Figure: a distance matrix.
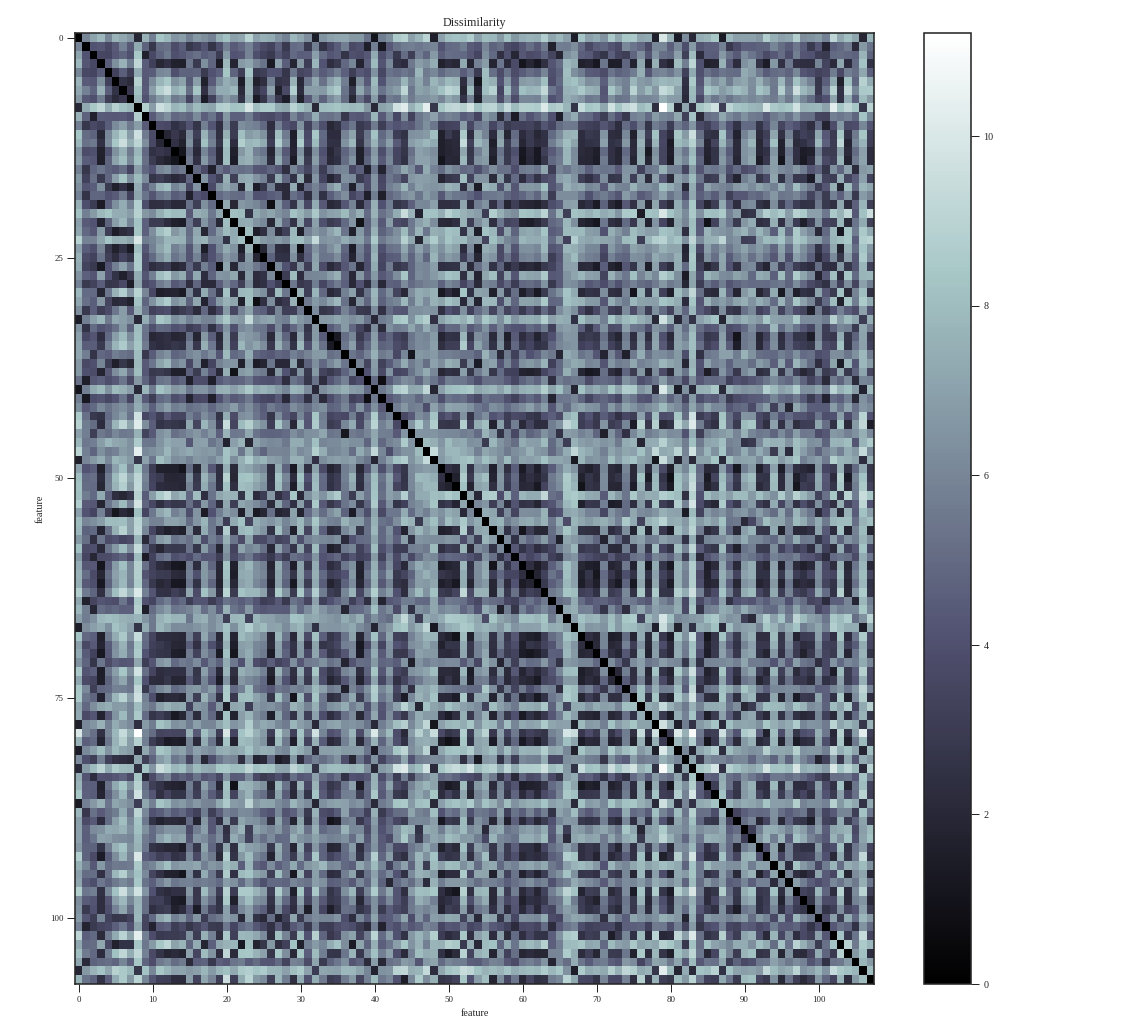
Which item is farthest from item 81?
79
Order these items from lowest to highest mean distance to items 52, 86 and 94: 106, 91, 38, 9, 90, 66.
9, 38, 91, 90, 66, 106
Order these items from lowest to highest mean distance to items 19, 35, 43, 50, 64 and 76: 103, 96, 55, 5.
96, 55, 5, 103
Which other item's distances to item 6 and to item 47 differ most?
52
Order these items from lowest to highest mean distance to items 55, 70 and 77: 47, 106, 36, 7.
36, 7, 47, 106
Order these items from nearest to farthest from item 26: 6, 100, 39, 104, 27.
104, 39, 100, 27, 6
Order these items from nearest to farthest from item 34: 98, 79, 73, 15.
73, 98, 79, 15
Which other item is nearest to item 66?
91
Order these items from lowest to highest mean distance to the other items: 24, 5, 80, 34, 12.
34, 80, 12, 24, 5
